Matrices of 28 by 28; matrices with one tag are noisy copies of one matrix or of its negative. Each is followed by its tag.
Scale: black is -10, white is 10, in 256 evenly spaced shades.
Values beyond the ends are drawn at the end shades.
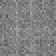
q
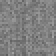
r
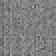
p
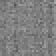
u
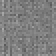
p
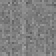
r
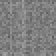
r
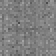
q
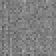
p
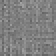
p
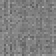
p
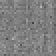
u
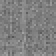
r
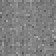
q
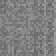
u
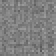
u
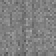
r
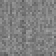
r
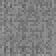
p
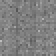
q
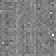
q
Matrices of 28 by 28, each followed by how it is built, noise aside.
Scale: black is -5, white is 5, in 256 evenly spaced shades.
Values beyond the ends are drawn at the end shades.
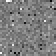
sparse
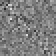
banded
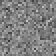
noise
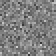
noise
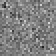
banded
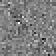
banded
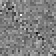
banded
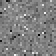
sparse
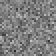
noise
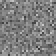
noise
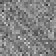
Toeplitz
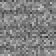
blocks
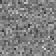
noise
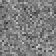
noise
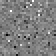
sparse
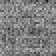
blocks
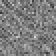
Toeplitz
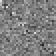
banded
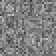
blocks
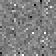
sparse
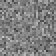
noise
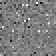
sparse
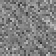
Toeplitz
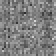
blocks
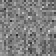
blocks
